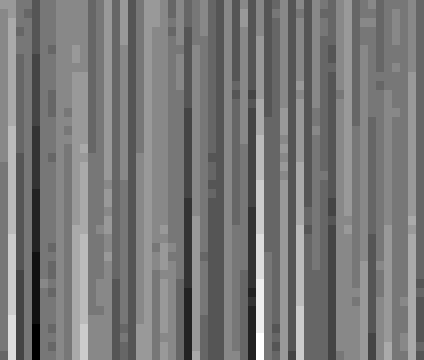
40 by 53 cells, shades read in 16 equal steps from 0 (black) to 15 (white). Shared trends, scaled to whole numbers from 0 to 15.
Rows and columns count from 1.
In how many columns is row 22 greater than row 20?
2
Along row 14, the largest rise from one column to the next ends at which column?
33
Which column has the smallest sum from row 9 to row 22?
5
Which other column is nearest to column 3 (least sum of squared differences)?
27
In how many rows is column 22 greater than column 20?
11
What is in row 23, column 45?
7
